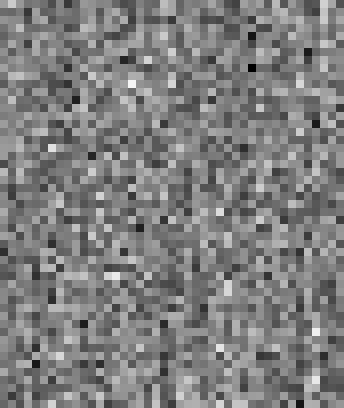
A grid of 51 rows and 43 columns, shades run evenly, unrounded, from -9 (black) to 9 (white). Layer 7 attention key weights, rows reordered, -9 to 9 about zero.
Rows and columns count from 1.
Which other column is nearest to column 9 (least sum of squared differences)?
4
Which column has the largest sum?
33
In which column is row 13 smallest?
10
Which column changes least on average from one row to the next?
25
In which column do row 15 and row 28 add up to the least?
36
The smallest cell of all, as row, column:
9, 32
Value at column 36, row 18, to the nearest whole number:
2
